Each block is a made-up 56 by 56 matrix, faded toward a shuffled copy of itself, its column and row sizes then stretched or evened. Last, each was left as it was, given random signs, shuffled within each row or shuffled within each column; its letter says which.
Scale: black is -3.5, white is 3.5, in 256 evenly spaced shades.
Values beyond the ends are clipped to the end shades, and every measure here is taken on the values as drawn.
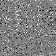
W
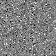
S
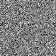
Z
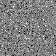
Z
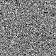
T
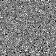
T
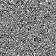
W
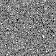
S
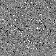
Z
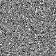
S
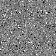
T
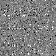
W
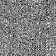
W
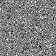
S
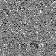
W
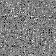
S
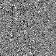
S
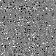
Z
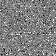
T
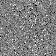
S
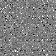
W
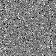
S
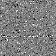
W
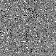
Z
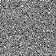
Z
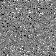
T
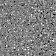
S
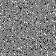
S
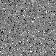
T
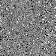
S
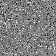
S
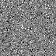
Z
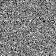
T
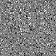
W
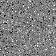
S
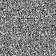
T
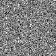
S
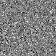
T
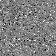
T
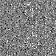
S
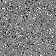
T
